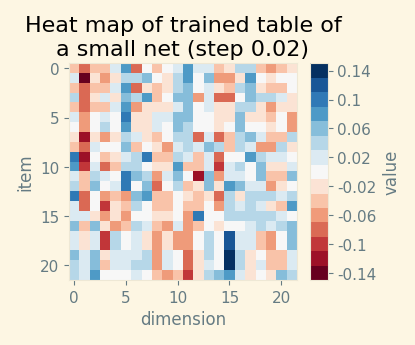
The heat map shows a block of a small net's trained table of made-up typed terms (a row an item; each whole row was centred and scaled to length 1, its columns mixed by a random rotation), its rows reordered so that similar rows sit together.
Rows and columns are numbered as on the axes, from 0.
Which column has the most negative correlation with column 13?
19
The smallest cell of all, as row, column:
1, 1
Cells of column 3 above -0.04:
9
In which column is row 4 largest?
5
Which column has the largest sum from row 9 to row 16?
0
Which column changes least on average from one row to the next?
11
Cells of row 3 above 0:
12
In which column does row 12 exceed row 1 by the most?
15
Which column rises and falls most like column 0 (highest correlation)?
6
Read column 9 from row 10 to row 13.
-0.02 0.02 0 -0.04
